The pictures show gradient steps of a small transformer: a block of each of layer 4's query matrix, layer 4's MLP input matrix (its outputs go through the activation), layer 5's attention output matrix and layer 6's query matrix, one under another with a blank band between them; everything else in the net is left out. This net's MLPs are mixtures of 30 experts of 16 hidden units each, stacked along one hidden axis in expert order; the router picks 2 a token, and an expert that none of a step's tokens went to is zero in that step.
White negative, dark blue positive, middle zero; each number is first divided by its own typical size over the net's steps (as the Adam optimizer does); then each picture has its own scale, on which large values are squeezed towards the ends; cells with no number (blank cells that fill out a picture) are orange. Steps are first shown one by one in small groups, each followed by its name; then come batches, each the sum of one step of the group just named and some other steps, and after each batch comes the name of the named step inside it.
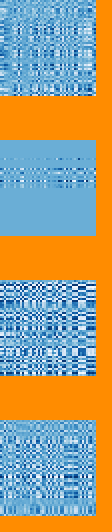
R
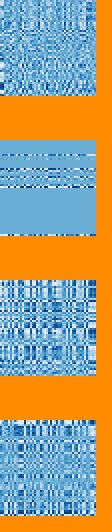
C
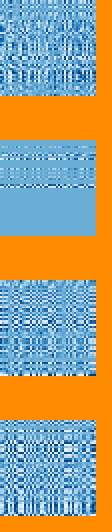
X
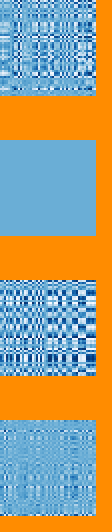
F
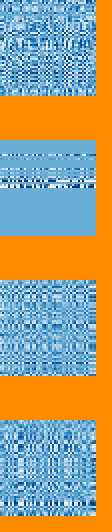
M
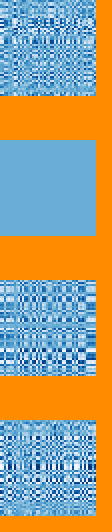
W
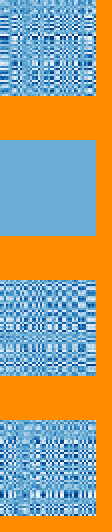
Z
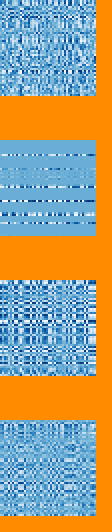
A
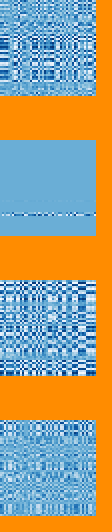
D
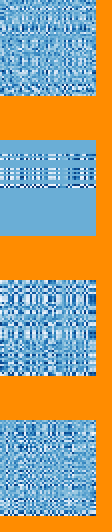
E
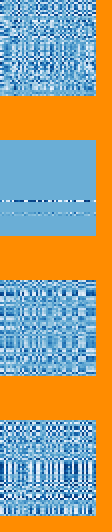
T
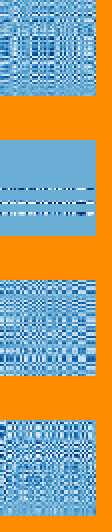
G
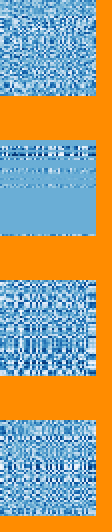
W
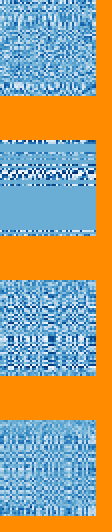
F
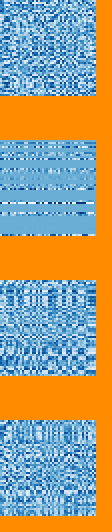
G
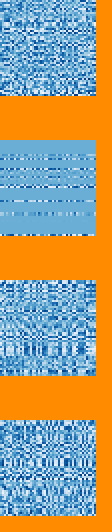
C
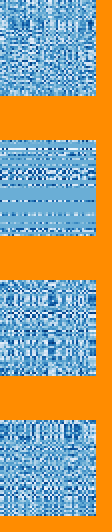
A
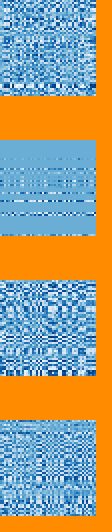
R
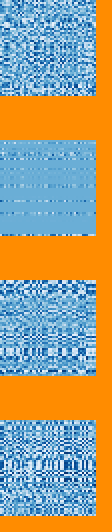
T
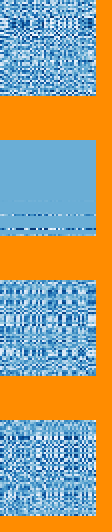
Z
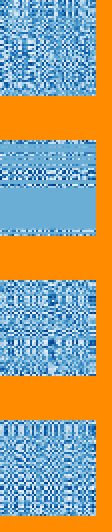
X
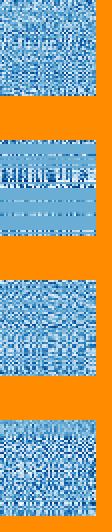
M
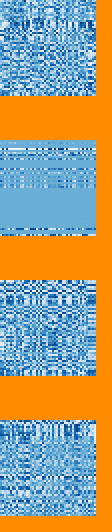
R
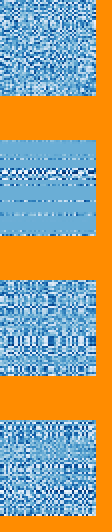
T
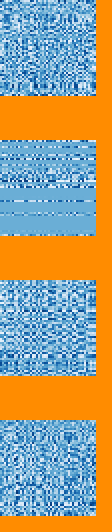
M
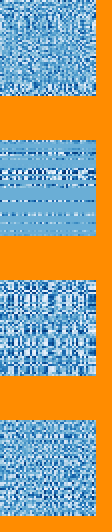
A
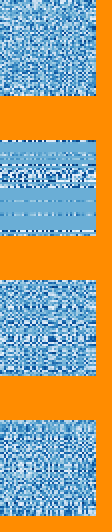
M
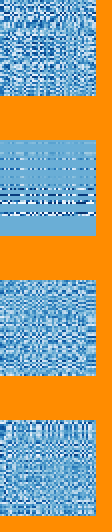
G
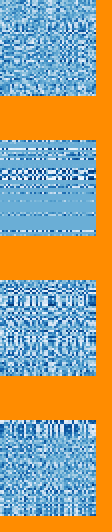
E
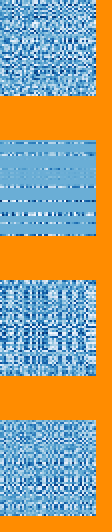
A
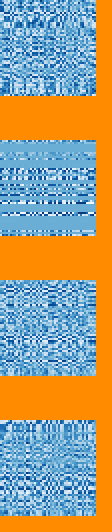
G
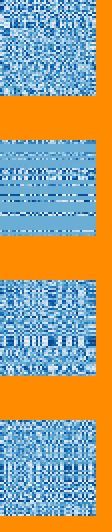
T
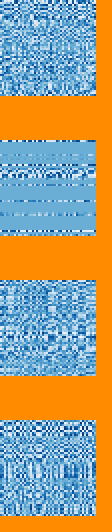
T
